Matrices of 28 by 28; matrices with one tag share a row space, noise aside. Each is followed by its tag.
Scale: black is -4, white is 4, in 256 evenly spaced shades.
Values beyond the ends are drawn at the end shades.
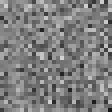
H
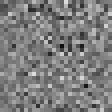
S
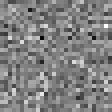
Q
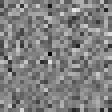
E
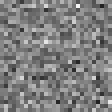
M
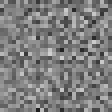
S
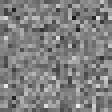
M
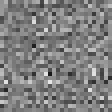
H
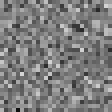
E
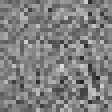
S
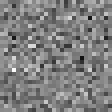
Q
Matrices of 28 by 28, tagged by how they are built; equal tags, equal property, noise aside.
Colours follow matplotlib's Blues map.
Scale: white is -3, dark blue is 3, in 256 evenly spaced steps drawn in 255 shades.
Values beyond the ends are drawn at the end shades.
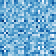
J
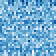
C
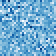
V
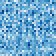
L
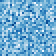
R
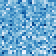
J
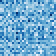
L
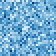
R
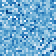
V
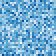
R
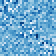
V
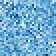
V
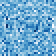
J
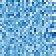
J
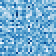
J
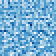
C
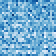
L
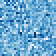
V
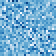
V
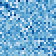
V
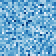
R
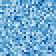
R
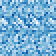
C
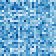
L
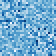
V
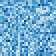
L
